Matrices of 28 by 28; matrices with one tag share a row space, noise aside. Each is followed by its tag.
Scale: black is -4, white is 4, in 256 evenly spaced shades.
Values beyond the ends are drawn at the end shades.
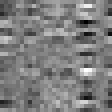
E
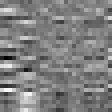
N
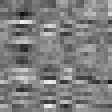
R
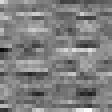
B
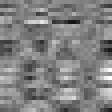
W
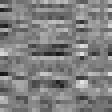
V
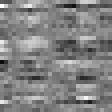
B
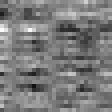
B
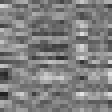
V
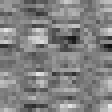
W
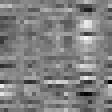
E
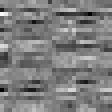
B
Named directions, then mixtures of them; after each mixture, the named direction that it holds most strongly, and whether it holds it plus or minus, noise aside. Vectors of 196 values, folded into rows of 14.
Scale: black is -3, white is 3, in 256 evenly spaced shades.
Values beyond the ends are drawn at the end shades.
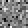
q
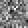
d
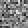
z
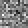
z, minus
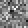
d, plus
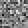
z, plus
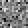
q, plus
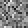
d, minus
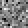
q, plus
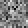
d, minus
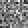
z, plus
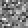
z, plus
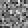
z, plus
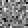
q, plus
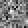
d, minus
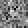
d, minus
